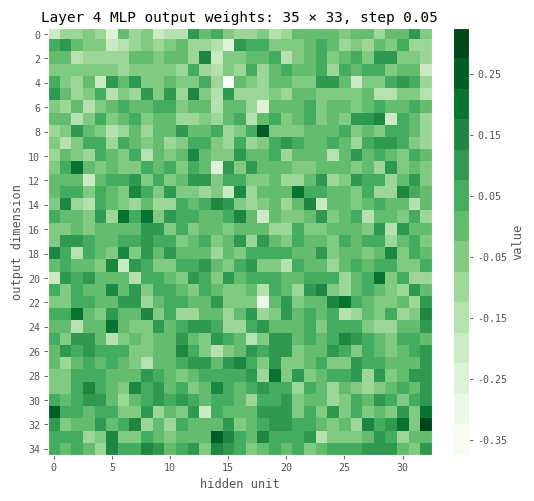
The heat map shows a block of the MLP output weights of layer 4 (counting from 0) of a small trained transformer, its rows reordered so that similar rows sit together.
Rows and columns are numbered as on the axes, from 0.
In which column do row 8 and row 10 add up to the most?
18
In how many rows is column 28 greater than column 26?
17
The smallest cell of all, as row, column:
4, 15
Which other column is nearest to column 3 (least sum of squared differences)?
20
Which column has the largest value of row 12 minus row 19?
6
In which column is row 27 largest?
16
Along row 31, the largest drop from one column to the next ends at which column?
13
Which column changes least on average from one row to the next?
22
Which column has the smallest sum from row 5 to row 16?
3
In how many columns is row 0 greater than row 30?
6
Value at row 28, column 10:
0
